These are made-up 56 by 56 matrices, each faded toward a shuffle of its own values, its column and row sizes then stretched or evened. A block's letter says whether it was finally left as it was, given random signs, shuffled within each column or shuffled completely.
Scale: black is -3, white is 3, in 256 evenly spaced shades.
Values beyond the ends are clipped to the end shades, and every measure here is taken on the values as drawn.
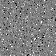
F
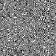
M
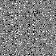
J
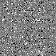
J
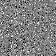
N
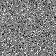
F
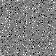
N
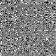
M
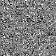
J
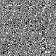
M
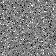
F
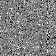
N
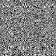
M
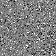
N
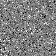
F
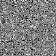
J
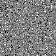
N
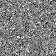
F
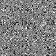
M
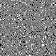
M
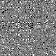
M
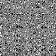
M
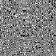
M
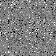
J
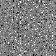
N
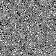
F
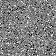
F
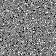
F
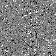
N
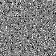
N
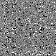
J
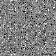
N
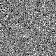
F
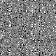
M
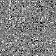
J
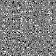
M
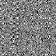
M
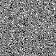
N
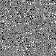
J
